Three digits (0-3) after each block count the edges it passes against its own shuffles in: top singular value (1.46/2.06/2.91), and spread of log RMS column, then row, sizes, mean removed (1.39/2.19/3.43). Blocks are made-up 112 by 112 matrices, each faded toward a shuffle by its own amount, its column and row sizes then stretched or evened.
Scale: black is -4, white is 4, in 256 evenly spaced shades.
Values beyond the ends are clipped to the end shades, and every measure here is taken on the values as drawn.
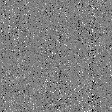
0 2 0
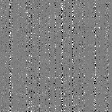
1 3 1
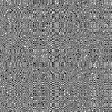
3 2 1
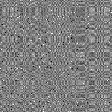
3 0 0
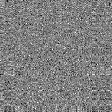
2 0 1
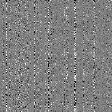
2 3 1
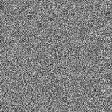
2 1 0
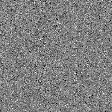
0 1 0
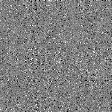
1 1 2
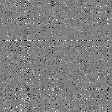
2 2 2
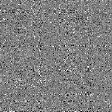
1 2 2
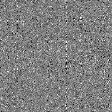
1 2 1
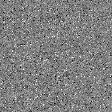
0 1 1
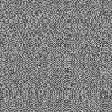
3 0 1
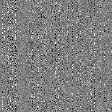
0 3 1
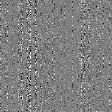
1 3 0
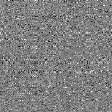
2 0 2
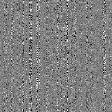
2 3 0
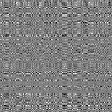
3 1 3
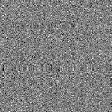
2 1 1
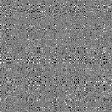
3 2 2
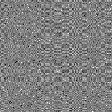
3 1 1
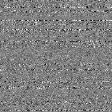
1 0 3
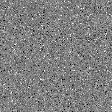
0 1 1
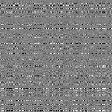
3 1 3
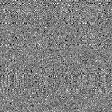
2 0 2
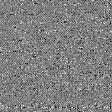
1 1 2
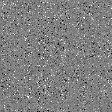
0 2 1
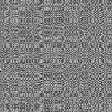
3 2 2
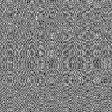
3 0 1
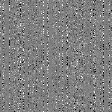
0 3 0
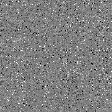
1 1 1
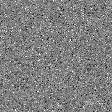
1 0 0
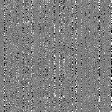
2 3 0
